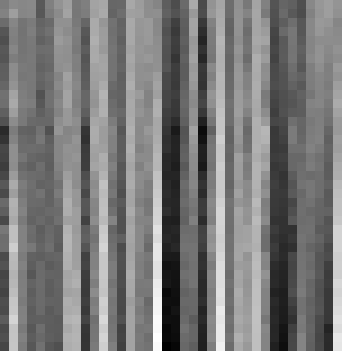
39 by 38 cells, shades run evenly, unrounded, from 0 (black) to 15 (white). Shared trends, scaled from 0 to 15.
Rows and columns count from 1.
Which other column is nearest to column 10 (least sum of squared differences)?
1
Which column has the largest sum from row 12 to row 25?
25
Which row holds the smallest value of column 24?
15
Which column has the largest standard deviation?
18
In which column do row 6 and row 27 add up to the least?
20
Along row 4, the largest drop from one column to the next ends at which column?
23
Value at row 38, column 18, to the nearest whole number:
15
